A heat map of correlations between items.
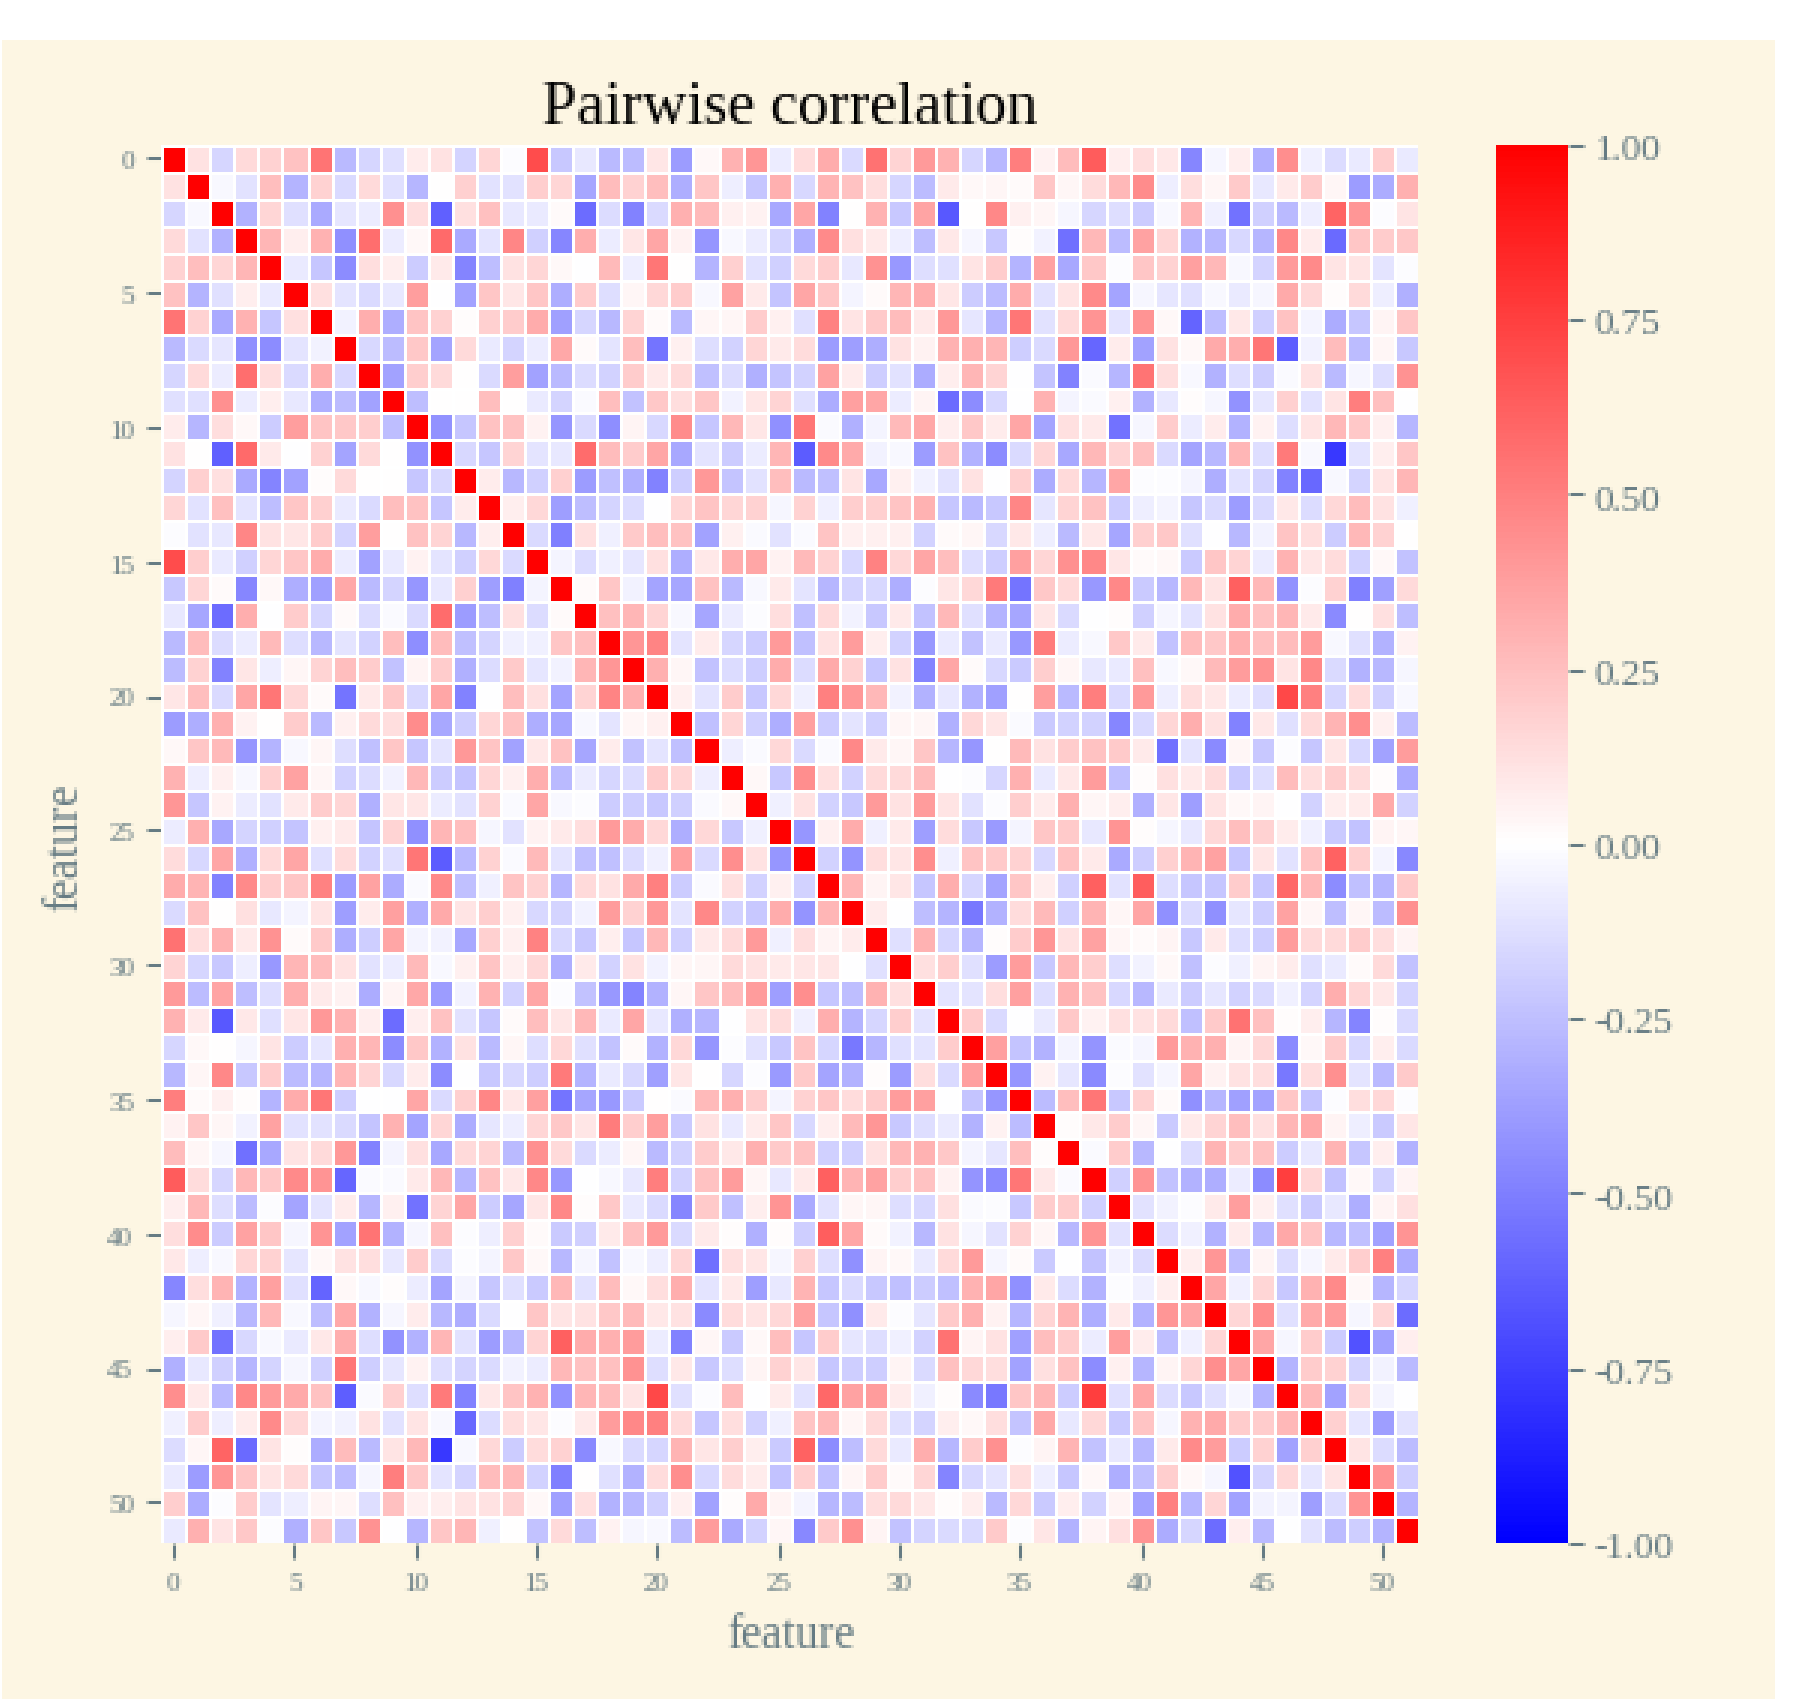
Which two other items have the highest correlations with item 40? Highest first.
27, 8
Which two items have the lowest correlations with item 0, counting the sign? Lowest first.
42, 21
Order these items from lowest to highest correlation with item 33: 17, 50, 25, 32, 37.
25, 17, 37, 50, 32
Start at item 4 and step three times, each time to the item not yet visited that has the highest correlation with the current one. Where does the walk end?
38
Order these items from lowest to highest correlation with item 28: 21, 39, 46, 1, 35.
21, 39, 35, 1, 46
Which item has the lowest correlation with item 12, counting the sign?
47
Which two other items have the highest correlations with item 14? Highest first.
3, 8
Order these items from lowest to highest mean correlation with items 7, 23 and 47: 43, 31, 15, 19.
31, 15, 19, 43
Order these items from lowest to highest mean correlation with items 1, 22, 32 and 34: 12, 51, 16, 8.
8, 12, 51, 16
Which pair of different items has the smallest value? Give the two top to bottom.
11, 48
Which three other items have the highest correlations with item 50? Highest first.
41, 49, 24
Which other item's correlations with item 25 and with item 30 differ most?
10
